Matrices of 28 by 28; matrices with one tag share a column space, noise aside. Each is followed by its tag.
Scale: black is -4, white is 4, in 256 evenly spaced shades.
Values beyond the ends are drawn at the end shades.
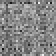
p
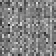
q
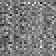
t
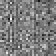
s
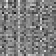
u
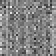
u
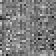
s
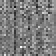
u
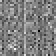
s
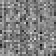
s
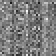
p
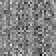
p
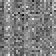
u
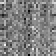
p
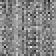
u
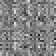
s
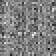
q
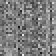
p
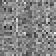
q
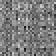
p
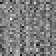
p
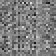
t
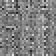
u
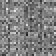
q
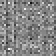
t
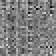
u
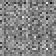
t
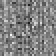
q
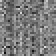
u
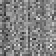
s
